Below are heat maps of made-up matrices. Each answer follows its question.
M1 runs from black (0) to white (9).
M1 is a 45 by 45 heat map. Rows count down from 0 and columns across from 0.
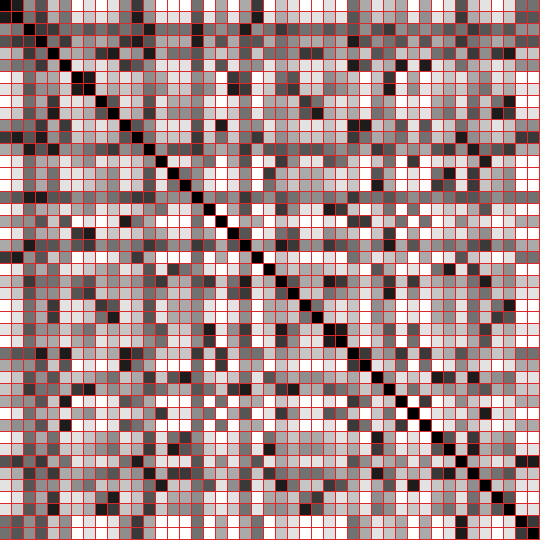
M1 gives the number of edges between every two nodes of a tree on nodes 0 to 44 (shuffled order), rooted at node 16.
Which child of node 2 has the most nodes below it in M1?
12
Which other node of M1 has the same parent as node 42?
9
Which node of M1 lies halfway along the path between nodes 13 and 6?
20
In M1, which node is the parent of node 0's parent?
11
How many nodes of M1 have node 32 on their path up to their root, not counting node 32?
4
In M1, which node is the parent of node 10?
29
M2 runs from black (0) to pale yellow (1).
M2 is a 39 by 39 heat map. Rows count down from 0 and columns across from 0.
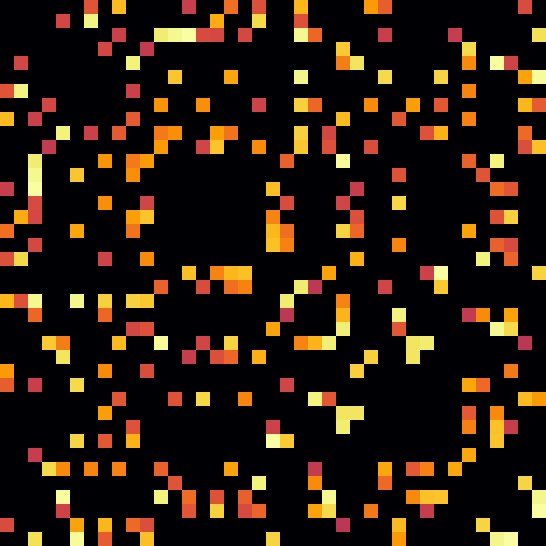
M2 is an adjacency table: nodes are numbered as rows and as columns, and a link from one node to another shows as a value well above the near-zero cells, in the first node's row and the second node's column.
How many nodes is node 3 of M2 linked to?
4
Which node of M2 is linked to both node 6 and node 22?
node 33
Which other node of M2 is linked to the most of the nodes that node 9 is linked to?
node 24
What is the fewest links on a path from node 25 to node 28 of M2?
4
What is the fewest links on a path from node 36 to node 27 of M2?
3
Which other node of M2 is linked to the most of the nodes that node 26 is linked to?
node 18
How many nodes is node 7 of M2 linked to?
11
